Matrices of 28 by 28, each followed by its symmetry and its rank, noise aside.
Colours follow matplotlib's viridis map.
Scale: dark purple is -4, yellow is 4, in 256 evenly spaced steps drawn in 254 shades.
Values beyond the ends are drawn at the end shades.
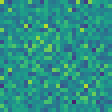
symmetric, rank eight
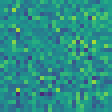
antisymmetric, rank six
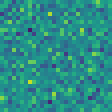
symmetric, rank seven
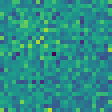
symmetric, rank eight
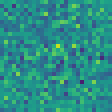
no symmetry, rank eight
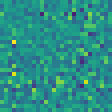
antisymmetric, rank eight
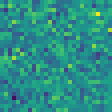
antisymmetric, rank eight
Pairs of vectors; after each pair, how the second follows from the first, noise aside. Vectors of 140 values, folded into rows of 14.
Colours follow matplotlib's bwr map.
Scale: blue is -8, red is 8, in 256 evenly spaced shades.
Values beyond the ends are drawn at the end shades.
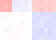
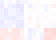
reversed, shrunk.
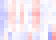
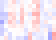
copied.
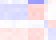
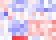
reversed, negated, scaled up.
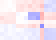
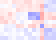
copied.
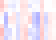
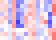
reversed, scaled up.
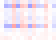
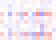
reversed, negated.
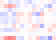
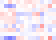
negated.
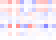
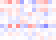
copied.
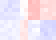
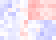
copied.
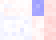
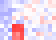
reversed, negated, scaled up.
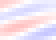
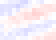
reversed, shrunk.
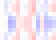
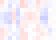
reversed, shrunk.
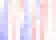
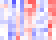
reversed, negated, scaled up.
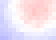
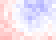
negated.
